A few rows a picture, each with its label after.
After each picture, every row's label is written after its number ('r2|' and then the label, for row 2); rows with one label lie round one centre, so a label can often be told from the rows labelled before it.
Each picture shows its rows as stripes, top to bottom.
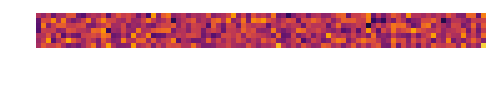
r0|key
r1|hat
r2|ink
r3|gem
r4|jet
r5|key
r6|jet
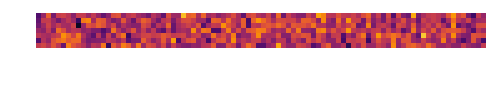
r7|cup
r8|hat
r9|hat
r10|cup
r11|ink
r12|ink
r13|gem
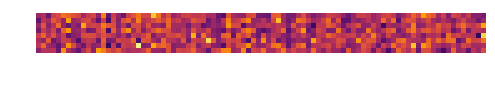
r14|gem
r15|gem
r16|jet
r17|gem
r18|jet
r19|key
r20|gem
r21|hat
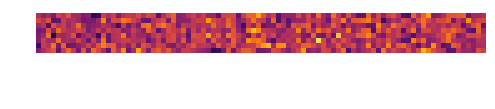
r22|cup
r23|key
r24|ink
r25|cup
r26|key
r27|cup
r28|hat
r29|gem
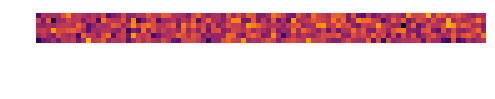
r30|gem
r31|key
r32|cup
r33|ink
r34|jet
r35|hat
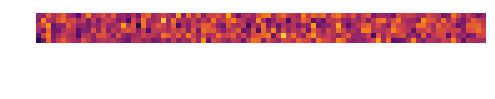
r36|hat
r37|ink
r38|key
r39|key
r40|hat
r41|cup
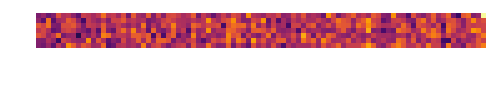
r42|jet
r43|key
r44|key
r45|key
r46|jet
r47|hat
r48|key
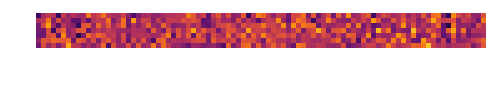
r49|hat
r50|jet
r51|hat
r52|cup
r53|hat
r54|ink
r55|gem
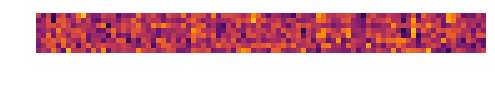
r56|cup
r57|cup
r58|gem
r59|cup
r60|cup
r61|ink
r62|hat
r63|gem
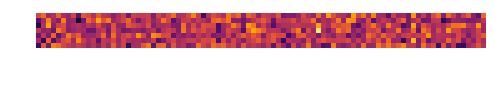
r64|jet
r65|hat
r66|cup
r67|cup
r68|gem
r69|cup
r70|ink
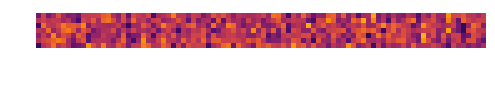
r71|jet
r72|jet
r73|ink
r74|key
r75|ink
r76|ink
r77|hat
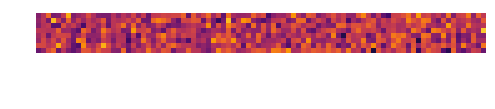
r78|key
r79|gem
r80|key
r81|jet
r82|ink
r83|ink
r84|jet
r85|hat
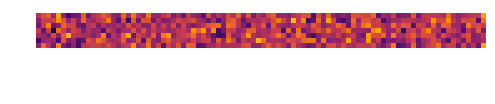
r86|jet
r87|jet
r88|key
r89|cup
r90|gem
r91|hat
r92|jet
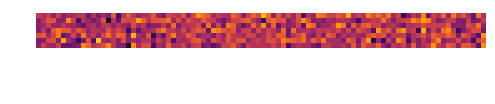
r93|cup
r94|gem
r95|key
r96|ink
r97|jet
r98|hat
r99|jet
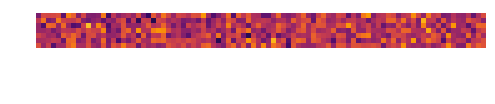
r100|gem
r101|ink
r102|hat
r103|gem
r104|key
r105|gem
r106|key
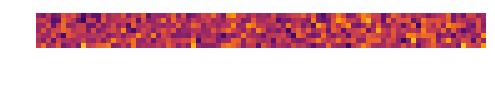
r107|key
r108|key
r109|cup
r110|ink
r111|gem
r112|cup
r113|jet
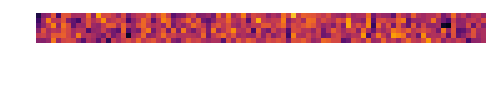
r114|hat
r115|hat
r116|hat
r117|ink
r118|ink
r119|gem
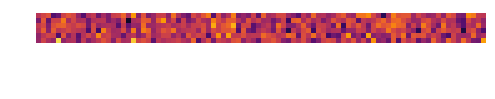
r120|key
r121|ink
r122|ink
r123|ink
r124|hat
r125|jet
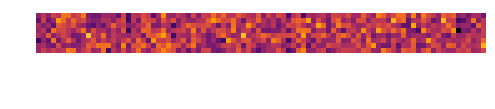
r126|ink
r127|ink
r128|cup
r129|ink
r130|hat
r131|gem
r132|jet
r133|gem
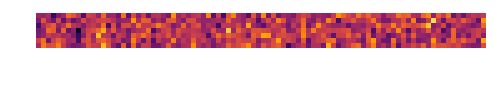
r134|key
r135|jet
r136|gem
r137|hat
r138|hat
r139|jet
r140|jet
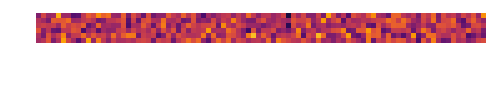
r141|jet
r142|ink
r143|ink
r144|key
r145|cup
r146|hat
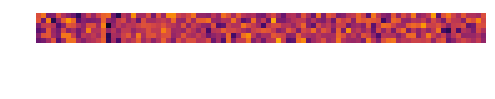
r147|jet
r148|key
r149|gem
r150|hat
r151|gem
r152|gem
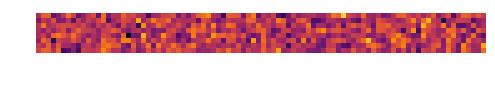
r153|key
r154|gem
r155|ink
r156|cup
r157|ink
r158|key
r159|jet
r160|jet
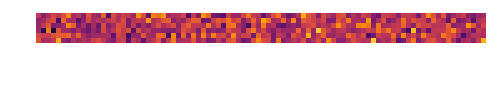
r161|gem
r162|hat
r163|key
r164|cup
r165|ink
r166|jet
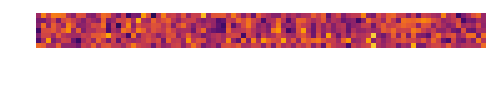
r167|ink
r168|gem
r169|gem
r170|gem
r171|jet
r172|hat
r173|jet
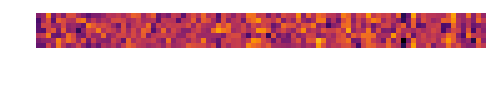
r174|cup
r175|cup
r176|hat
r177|hat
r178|key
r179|cup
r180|cup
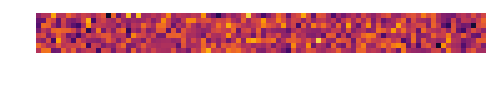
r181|gem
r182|hat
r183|hat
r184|ink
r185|jet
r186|cup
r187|ink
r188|key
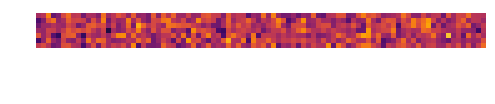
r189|key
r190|gem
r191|gem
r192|gem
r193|key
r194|hat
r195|key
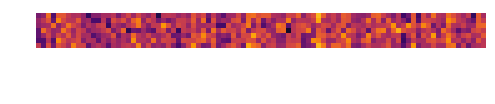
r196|cup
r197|cup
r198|gem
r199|ink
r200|cup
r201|cup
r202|cup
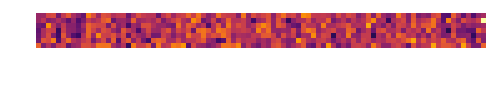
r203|hat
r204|jet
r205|hat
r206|hat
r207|hat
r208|gem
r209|jet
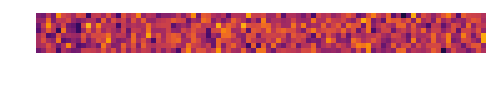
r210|cup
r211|key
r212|hat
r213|hat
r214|jet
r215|jet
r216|key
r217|hat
